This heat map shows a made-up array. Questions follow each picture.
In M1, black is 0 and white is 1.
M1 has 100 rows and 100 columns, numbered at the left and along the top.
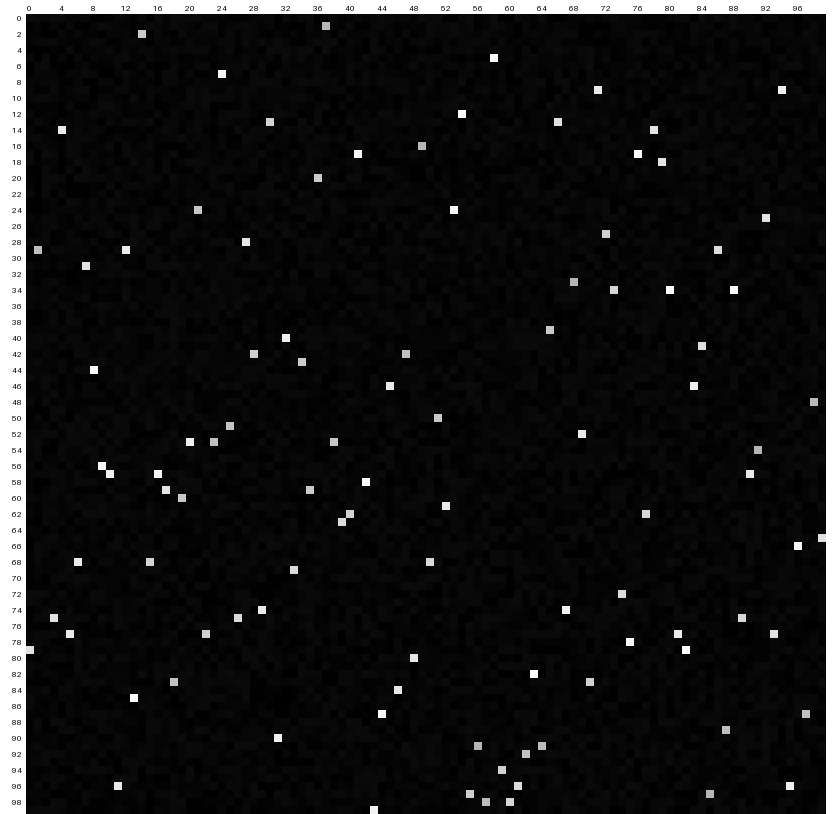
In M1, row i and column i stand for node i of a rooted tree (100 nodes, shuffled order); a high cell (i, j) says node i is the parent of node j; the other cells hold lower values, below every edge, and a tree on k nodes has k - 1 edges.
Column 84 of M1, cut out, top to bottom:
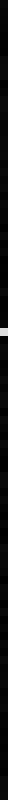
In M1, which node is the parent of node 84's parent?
17
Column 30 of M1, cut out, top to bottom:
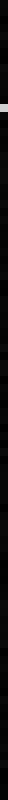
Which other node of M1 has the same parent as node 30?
66
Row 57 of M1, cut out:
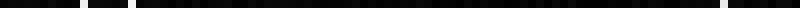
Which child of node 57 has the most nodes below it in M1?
90
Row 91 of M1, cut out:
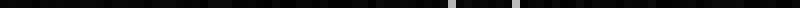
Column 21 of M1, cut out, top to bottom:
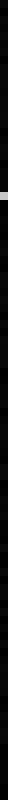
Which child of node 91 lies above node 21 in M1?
56
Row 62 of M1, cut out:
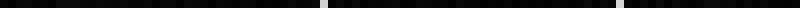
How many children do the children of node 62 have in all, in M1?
5
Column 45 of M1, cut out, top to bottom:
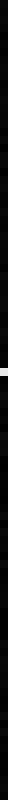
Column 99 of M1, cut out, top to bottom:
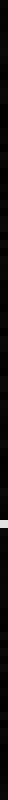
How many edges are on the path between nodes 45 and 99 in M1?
9
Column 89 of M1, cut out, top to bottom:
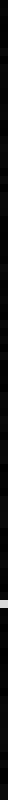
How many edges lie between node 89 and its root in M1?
4
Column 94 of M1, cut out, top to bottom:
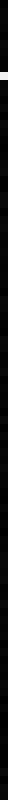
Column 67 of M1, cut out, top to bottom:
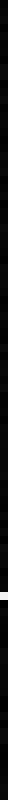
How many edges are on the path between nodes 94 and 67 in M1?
8
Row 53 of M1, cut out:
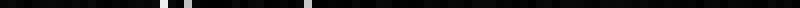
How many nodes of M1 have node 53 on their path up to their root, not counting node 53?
4
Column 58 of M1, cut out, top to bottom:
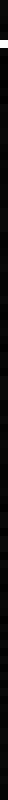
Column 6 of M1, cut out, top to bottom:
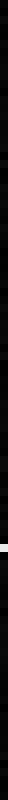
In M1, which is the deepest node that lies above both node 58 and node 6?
68
